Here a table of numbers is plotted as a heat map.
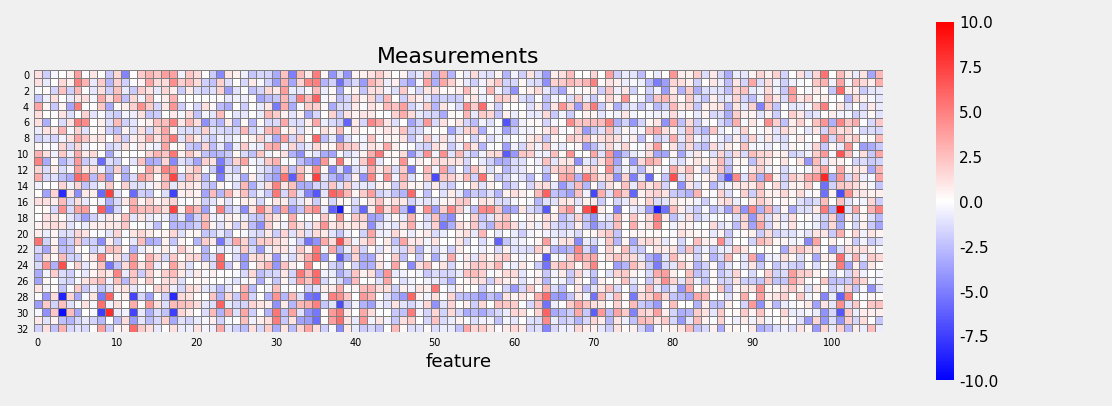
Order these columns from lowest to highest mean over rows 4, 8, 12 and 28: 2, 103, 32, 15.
32, 2, 15, 103
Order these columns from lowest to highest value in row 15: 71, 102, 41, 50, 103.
50, 103, 41, 71, 102
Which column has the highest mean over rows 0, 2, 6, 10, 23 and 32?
101
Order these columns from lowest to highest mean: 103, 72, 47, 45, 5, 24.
24, 47, 45, 103, 72, 5
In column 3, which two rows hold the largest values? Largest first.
24, 17
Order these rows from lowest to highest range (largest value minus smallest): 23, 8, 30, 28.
8, 23, 28, 30
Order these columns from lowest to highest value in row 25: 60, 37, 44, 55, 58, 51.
51, 37, 58, 60, 55, 44
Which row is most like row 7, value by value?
9
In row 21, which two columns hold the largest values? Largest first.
38, 0
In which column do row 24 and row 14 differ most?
30
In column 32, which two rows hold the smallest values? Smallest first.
13, 0
